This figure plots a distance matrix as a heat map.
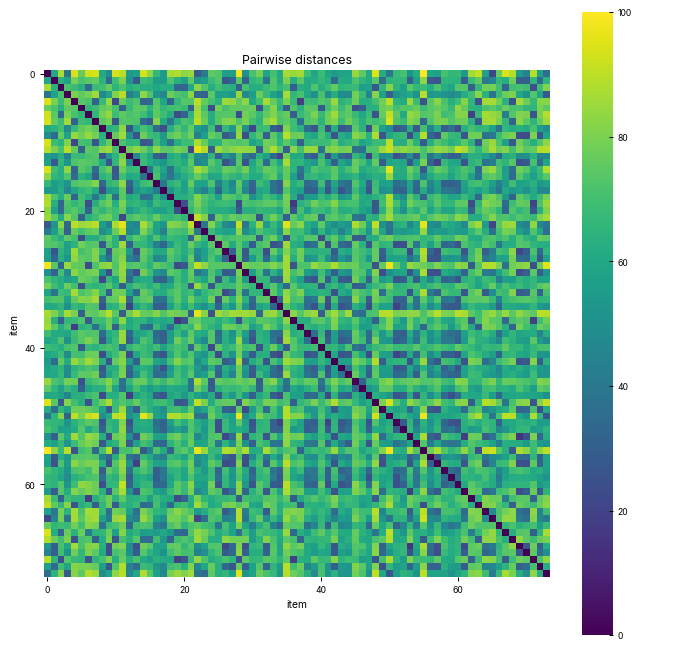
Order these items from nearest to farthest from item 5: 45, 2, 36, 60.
45, 2, 36, 60
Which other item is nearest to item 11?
21
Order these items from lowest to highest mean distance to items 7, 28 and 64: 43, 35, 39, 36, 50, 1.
36, 1, 43, 39, 35, 50
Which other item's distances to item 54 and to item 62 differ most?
6
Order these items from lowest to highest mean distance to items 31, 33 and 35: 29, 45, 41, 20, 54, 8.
45, 41, 8, 54, 20, 29
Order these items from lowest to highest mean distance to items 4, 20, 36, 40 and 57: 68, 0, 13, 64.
13, 68, 64, 0
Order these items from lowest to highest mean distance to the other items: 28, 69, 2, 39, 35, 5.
39, 69, 2, 5, 28, 35
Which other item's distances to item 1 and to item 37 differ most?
4
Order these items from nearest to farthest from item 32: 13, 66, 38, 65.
13, 65, 38, 66
